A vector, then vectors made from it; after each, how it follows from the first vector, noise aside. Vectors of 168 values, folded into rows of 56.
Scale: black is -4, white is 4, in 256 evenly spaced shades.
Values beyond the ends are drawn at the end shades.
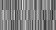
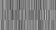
wrapped around, shrunk.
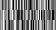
reversed, negated, scaled up.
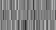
negated, partly zeroed.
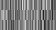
copied.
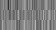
wrapped around, shrunk.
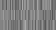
shrunk.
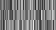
reversed.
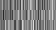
reversed.
